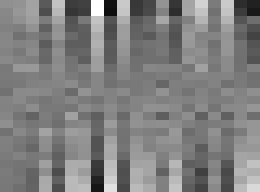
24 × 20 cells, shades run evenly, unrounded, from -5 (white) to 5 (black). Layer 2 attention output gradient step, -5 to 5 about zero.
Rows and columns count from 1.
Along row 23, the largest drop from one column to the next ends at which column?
9
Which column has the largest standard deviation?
8
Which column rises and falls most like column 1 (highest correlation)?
15
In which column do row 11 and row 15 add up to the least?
6
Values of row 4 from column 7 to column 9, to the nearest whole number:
1 -2 2
